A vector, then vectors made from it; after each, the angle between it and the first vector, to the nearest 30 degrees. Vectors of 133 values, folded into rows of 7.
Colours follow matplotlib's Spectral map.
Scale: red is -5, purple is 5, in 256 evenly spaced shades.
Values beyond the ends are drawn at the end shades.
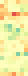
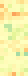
30 degrees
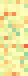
60 degrees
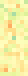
120 degrees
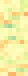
60 degrees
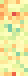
30 degrees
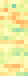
60 degrees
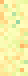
90 degrees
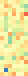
60 degrees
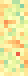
90 degrees
